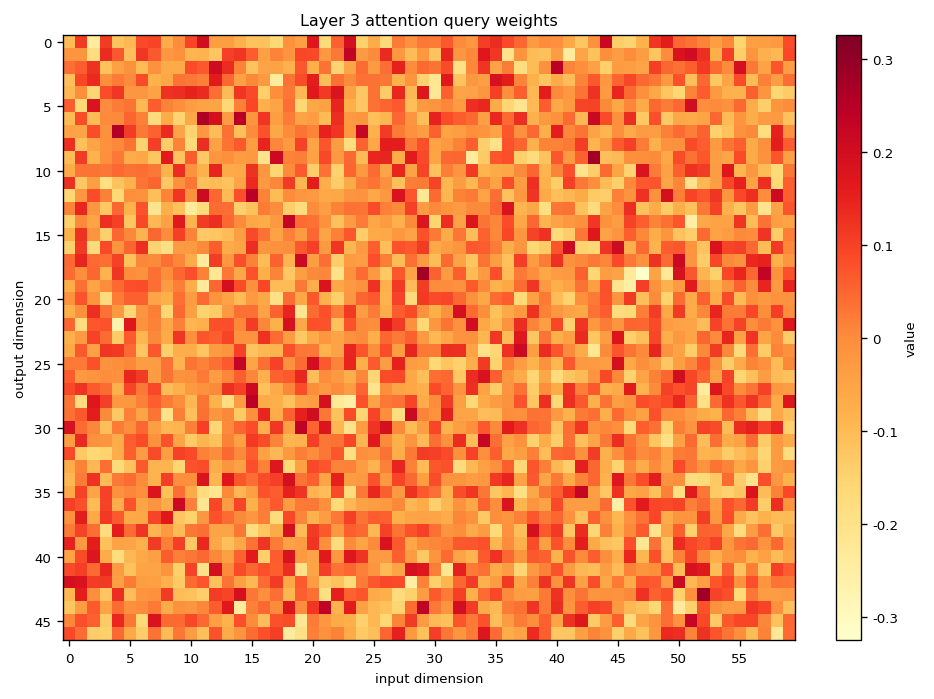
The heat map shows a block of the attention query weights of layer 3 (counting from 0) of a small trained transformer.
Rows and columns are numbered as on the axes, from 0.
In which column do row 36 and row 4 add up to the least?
30
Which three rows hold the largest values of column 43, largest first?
9, 6, 15
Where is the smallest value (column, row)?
47, 18
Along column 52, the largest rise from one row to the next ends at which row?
43
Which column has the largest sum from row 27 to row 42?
1
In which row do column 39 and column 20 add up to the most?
4
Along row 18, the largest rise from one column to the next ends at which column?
50
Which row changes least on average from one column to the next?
32
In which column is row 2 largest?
40
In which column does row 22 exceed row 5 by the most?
37
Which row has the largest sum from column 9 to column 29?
34
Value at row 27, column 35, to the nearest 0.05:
-0.15
